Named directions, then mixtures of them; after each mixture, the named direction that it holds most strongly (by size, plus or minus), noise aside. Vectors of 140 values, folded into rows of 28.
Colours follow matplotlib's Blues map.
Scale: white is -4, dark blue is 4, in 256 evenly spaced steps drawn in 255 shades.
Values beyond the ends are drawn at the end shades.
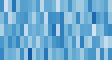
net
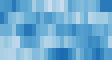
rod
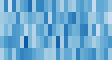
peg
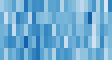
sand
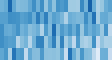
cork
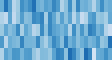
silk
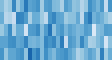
sand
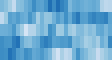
rod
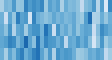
sand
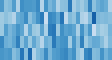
net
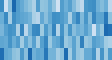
net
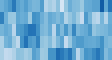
rod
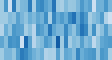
peg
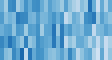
cork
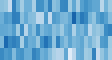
silk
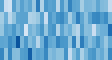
net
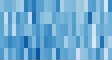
sand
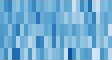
cork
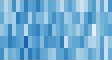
sand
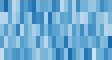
silk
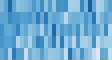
cork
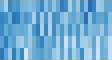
cork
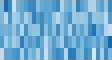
silk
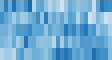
rod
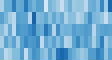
sand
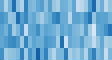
sand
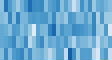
cork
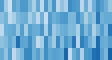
cork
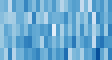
cork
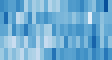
sand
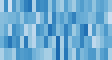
peg
